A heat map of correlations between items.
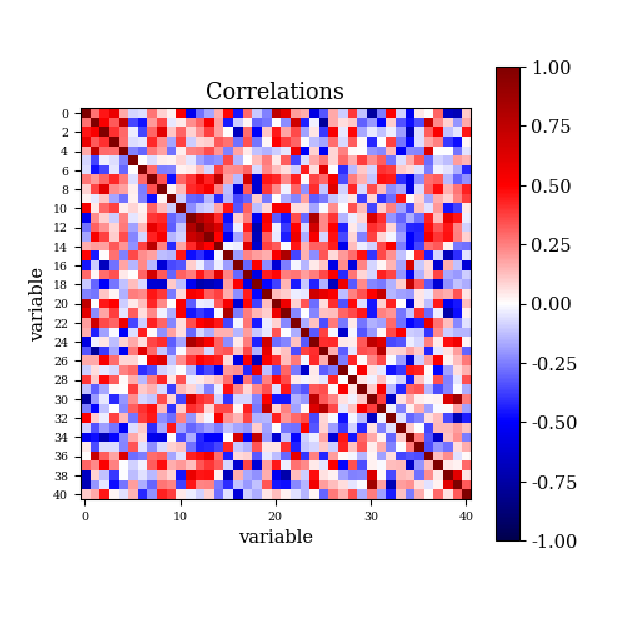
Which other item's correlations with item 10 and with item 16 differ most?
20
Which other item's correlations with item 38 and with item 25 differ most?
15
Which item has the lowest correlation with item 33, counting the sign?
4
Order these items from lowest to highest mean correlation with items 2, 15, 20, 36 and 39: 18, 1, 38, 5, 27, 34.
34, 18, 38, 27, 5, 1
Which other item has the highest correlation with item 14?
7
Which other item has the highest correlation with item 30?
39
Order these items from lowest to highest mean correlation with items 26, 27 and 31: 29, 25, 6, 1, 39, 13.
1, 6, 13, 39, 25, 29
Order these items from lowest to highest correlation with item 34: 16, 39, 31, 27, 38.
31, 38, 39, 27, 16
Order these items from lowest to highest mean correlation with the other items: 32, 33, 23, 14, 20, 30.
33, 23, 32, 30, 20, 14
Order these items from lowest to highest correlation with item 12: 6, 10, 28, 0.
0, 10, 28, 6
